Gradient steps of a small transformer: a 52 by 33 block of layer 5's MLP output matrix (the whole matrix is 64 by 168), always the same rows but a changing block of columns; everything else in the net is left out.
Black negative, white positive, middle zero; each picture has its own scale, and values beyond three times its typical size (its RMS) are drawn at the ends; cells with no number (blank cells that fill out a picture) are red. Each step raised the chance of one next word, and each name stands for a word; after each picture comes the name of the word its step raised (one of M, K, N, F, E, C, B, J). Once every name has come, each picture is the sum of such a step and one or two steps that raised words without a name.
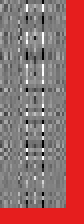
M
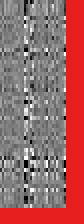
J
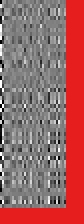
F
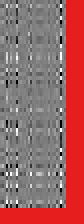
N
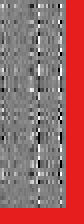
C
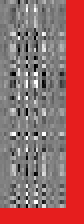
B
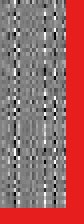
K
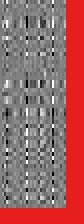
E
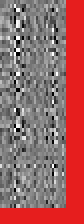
E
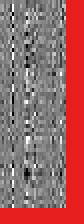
B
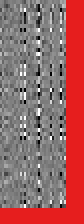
C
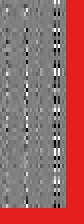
K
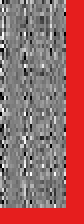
K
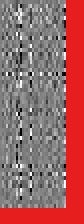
N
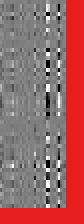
J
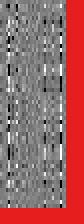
C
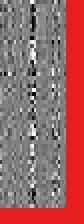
B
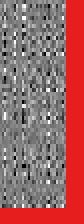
C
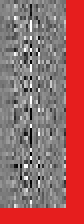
E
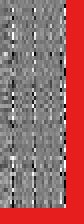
F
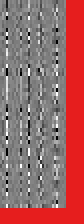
K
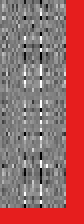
B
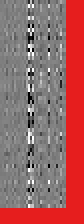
B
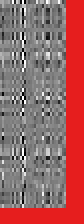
K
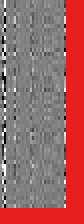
C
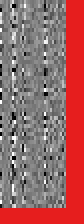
C
